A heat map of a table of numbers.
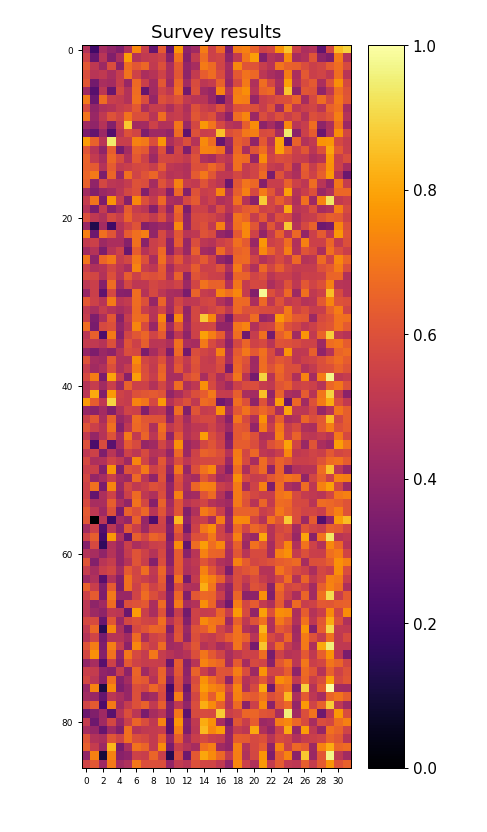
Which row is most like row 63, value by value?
73
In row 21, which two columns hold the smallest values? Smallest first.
1, 3
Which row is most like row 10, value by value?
79
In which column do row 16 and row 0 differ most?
31
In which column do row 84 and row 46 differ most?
29
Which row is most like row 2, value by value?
55
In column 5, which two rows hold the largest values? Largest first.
9, 1
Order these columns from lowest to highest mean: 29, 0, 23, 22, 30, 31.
22, 0, 31, 23, 30, 29
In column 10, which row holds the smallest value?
84
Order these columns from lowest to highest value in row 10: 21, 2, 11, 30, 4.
2, 4, 21, 11, 30
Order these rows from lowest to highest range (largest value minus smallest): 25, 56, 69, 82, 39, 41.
82, 25, 41, 39, 69, 56
